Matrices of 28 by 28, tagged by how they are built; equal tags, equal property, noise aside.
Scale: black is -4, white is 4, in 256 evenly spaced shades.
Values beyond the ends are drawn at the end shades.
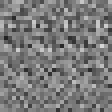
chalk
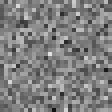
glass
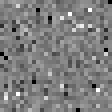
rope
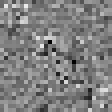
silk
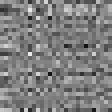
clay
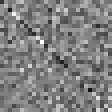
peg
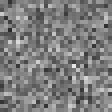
glass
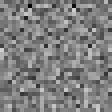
chalk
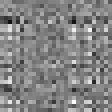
clay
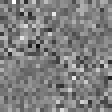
silk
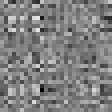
clay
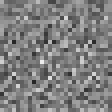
chalk
